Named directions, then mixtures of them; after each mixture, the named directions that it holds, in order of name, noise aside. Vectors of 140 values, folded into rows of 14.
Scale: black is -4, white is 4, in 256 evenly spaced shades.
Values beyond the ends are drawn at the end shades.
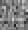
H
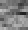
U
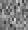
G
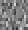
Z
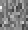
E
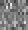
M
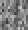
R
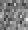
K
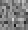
H.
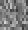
E, M.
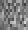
G, K, M.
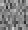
M, Z.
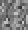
E, K, R.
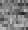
U.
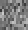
G, K.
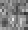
H, R, U.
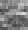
U.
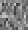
G, R, Z.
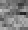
U.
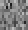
M.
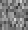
E, G, H.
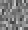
G, Z.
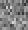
G, M, U.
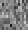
G, R.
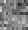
E, U, Z.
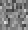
E, K, M.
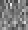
M.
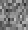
E, G, K.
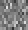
M.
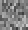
G, U, Z.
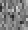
E, R.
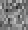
E, G, K.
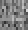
H.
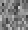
R.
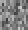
R.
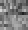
E, M, U.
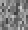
R.
